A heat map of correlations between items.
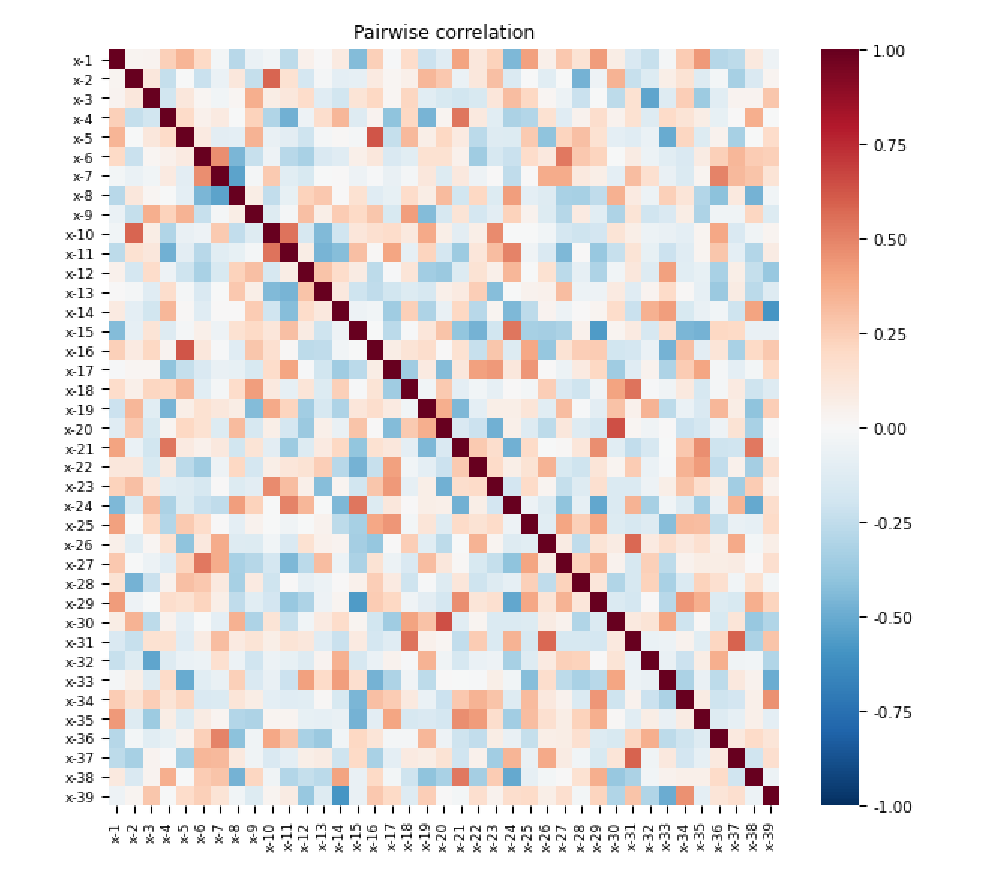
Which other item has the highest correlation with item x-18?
x-31
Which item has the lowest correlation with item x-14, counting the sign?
x-39
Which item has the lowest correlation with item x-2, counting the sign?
x-28
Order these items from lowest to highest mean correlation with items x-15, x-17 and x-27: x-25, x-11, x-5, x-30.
x-30, x-5, x-11, x-25
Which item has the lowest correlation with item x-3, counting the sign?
x-32
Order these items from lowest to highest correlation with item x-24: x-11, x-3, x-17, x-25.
x-25, x-17, x-3, x-11
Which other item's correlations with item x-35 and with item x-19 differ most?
x-21
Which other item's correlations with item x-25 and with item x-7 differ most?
x-36
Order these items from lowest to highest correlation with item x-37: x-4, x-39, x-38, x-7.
x-38, x-4, x-39, x-7
